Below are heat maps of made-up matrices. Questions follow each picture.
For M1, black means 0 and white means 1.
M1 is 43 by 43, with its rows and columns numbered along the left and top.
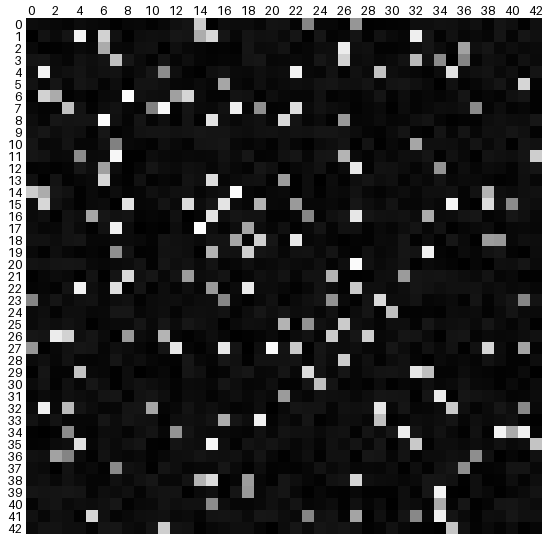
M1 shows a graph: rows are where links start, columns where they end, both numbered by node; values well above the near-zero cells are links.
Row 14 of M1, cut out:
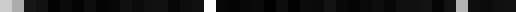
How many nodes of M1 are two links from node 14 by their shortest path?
8
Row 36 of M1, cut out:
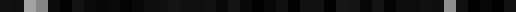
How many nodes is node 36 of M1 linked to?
3
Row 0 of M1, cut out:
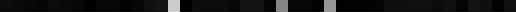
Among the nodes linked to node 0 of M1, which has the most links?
node 27
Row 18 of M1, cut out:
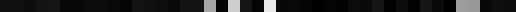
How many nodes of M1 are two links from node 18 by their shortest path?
7
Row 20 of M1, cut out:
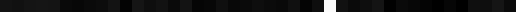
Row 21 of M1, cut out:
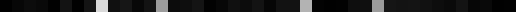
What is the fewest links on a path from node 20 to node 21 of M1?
5
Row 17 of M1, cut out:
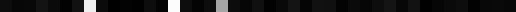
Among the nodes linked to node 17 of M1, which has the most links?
node 7
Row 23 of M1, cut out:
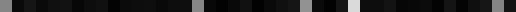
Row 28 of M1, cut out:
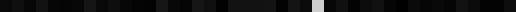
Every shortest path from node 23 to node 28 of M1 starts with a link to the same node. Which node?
node 25
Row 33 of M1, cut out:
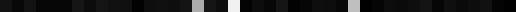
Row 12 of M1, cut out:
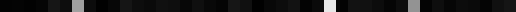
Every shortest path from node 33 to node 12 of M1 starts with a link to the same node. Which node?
node 16
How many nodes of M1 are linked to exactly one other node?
4
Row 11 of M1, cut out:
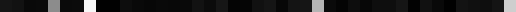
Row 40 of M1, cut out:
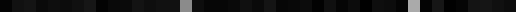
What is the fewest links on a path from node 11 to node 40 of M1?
4
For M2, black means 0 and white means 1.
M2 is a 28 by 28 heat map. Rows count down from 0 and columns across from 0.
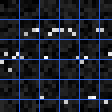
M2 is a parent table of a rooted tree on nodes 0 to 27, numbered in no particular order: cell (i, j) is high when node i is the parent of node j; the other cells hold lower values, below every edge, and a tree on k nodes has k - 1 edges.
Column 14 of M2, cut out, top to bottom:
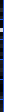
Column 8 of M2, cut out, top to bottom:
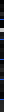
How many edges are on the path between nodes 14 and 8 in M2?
2
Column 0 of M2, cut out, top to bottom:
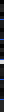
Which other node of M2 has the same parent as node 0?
20
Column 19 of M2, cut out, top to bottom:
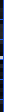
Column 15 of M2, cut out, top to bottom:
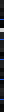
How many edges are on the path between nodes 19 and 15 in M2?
3
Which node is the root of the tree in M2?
7
